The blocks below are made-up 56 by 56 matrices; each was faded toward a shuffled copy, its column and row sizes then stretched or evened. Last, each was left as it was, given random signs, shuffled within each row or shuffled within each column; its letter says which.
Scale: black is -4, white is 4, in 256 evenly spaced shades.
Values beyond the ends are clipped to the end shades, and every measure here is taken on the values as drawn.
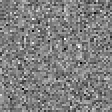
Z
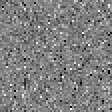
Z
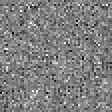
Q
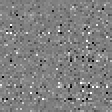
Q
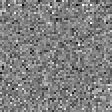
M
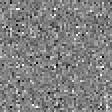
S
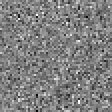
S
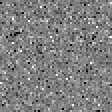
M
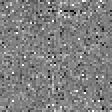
S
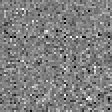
Q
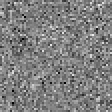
Z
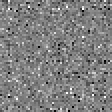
S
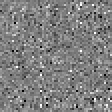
Q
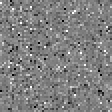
Z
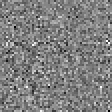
Q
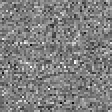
M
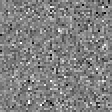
S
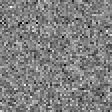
M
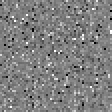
Z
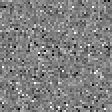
M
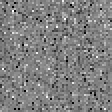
Z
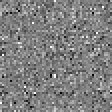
Q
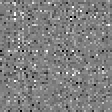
Q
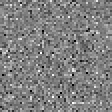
Q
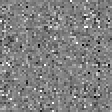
S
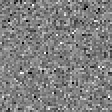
M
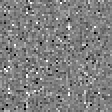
Z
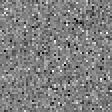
Z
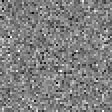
Z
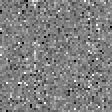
Z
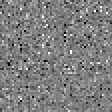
S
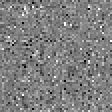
Q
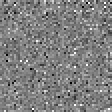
S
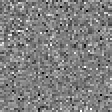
Q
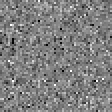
Q
